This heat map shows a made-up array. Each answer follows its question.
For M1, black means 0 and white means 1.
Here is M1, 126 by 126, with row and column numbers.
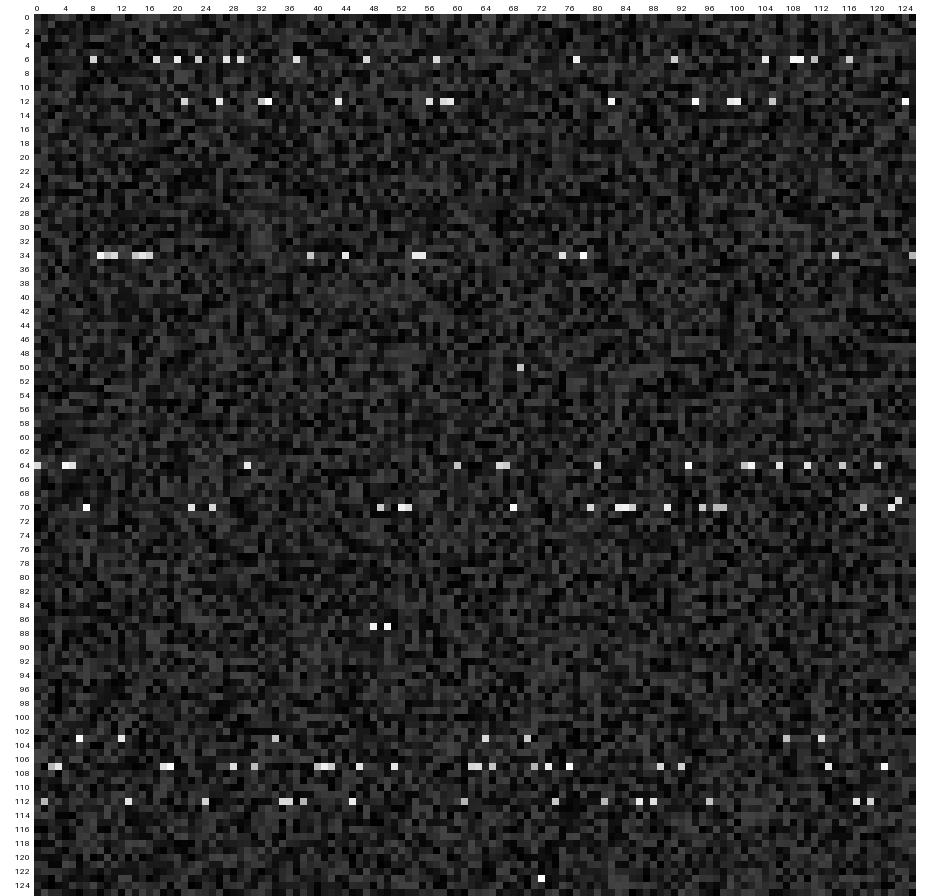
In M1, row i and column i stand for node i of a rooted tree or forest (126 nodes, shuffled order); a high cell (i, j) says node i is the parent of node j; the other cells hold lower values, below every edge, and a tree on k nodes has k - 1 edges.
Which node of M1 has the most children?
107
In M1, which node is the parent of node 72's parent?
69
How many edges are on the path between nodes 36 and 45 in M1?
2
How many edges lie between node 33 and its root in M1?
2
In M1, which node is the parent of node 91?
6
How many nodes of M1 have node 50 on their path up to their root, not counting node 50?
3
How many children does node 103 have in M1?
7
